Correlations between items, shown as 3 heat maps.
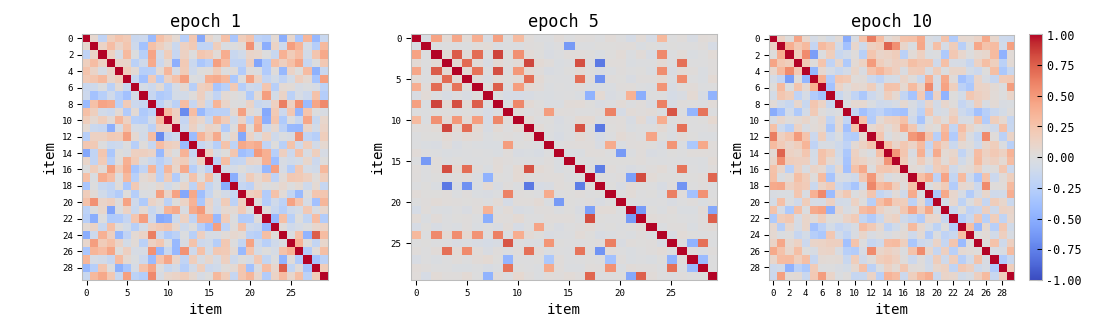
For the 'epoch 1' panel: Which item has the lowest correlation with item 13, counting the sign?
12
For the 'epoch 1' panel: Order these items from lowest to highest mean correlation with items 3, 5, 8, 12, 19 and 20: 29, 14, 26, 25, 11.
14, 11, 25, 26, 29
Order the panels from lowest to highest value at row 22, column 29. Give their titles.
epoch 1, epoch 10, epoch 5
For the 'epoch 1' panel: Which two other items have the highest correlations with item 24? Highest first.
28, 8
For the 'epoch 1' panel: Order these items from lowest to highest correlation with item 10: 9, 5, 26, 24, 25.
24, 26, 25, 5, 9
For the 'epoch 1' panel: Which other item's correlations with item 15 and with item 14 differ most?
0
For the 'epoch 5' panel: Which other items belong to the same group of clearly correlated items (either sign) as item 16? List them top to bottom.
3, 5, 11, 18, 26
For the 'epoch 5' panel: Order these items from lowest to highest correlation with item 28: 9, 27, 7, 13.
27, 7, 13, 9
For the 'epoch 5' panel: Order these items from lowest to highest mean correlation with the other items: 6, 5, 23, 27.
27, 23, 5, 6
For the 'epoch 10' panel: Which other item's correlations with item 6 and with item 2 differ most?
5
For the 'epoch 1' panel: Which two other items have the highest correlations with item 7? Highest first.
22, 28
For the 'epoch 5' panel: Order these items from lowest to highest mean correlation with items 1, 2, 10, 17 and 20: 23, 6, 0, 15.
15, 23, 0, 6
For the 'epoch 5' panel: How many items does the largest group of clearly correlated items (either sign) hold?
7
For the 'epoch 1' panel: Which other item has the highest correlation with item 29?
8
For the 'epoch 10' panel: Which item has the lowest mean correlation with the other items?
9
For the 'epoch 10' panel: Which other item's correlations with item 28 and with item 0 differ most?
12
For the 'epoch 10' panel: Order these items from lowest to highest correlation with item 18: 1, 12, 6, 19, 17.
19, 6, 17, 1, 12
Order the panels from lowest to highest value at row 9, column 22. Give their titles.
epoch 1, epoch 5, epoch 10
